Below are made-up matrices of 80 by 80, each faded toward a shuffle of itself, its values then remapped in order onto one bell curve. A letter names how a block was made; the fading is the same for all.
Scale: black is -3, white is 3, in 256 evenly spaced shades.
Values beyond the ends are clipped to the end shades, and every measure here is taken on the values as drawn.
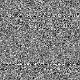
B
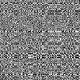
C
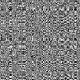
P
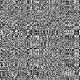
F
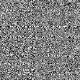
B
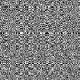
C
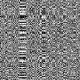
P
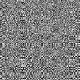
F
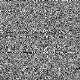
B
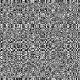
P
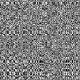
F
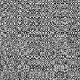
C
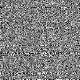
B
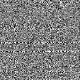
B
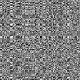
F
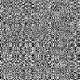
F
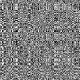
F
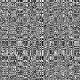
P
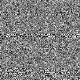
B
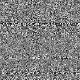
B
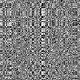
P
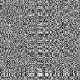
F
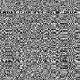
C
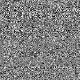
B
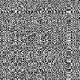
F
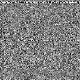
B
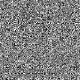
B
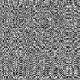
F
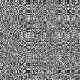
F
